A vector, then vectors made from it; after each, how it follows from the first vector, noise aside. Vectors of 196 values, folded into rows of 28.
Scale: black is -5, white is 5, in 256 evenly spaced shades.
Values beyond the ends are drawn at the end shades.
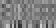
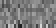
sign-scrambled.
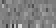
negated, partly zeroed.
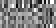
wrapped around, negated, scaled up.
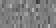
wrapped around, negated, partly zeroed.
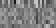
reversed, negated.
